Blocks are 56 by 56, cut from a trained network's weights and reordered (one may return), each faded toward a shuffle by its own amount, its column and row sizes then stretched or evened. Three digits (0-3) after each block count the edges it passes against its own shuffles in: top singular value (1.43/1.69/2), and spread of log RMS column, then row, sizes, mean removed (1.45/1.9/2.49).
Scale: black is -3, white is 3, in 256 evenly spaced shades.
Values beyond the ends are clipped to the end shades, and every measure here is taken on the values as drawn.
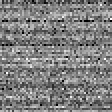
3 0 2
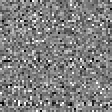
2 0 2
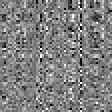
3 3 0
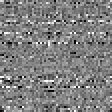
3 0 3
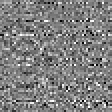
3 0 3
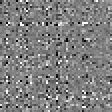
1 3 3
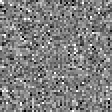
0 0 0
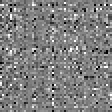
0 3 3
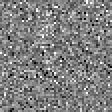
1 0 0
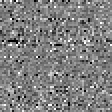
0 1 3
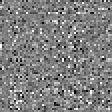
1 2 2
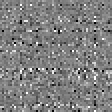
1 2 3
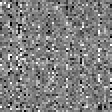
0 3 1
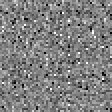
0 1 0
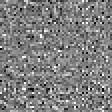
2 1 2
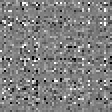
1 3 3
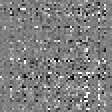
0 3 3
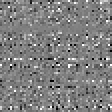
0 3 3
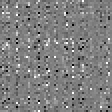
0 3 2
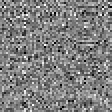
2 0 0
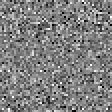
1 0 1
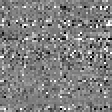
1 2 3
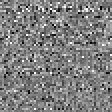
0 0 3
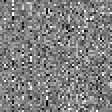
2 3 0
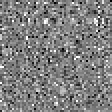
2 1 1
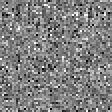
0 2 2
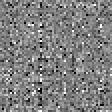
2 2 2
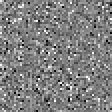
0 2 1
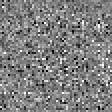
0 2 2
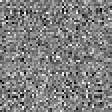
3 1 2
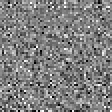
2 0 2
